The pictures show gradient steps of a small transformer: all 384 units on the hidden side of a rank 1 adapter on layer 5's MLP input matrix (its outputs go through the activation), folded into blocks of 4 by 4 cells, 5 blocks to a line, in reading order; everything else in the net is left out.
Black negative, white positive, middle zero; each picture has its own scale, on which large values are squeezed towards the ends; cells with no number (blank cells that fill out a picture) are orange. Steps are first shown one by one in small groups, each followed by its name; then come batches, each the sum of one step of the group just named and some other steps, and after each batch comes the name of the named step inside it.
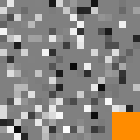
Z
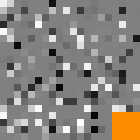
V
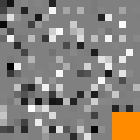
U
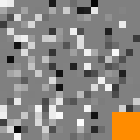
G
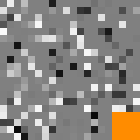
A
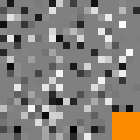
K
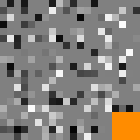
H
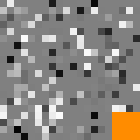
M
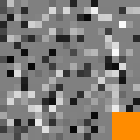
M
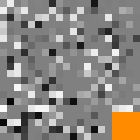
Z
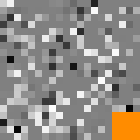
G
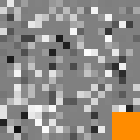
A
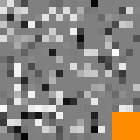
M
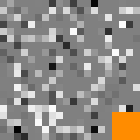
M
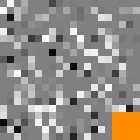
A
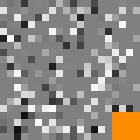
H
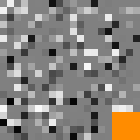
M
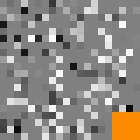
K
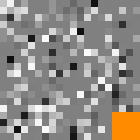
G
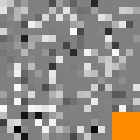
A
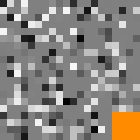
A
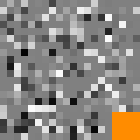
U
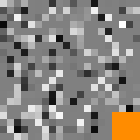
G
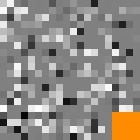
A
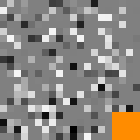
K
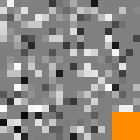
A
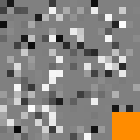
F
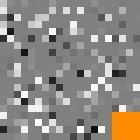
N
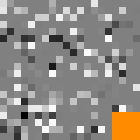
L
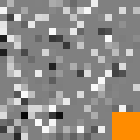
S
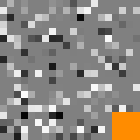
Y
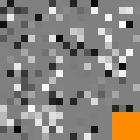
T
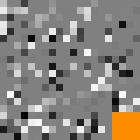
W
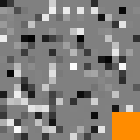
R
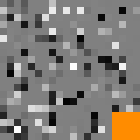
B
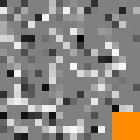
R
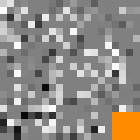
L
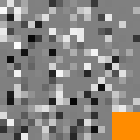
S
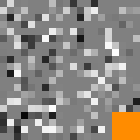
Y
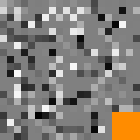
B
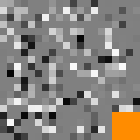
B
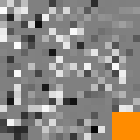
F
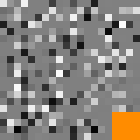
T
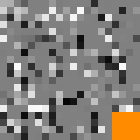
B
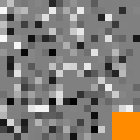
B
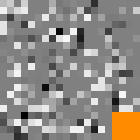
W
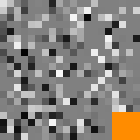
S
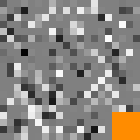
N
